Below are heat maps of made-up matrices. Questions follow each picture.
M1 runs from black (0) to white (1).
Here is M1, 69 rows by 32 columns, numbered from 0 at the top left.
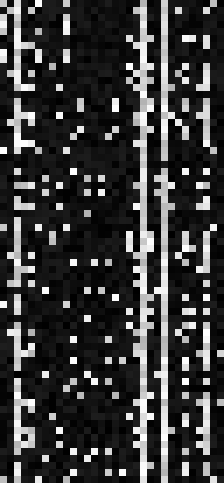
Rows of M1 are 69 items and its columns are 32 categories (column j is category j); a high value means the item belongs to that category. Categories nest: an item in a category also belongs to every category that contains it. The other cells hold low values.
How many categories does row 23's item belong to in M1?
1
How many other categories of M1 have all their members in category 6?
2
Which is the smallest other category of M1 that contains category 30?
5
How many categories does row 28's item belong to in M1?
4
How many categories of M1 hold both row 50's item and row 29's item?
8
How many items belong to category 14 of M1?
3
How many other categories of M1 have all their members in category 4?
8
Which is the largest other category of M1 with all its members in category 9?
0
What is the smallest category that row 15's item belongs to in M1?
11
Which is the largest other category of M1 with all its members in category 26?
21
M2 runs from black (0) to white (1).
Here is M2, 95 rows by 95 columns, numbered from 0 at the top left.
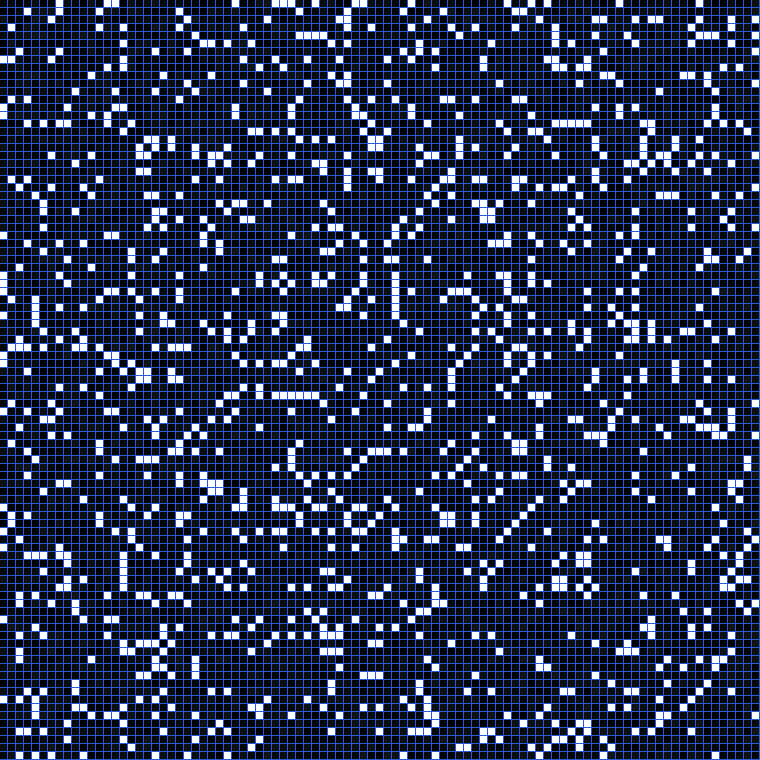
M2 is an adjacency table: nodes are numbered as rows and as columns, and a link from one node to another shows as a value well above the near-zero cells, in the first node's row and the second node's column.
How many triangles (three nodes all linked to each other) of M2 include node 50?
7
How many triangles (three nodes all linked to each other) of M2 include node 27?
8
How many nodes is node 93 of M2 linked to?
8
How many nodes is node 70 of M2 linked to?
11
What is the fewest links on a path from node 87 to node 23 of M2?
2
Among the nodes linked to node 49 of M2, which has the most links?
node 36
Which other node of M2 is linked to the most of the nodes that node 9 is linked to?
node 52
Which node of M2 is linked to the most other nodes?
node 19
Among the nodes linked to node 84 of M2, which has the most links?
node 59
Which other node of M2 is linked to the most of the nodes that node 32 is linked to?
node 63
